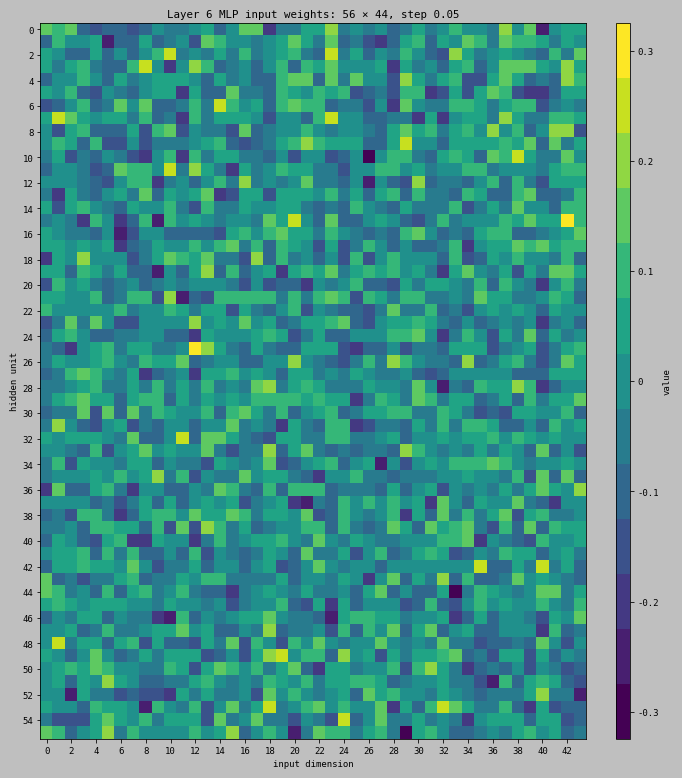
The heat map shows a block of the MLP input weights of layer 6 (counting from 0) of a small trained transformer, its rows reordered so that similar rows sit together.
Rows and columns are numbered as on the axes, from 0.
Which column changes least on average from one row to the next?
17
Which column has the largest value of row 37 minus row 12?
26
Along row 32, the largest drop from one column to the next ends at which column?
12
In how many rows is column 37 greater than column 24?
29
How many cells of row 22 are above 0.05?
6
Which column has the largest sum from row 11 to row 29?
42
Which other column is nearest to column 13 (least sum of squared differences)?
39
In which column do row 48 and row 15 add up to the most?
20
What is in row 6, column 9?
-0.1
